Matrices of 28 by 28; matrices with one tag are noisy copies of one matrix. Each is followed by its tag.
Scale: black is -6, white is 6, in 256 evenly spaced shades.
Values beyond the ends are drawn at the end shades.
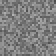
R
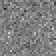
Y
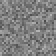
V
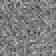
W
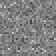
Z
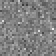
Y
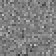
R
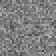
Z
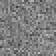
Z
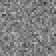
Y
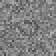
Z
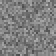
R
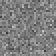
W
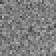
W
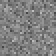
V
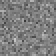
W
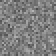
V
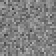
V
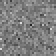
R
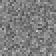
V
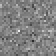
Z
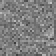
Z
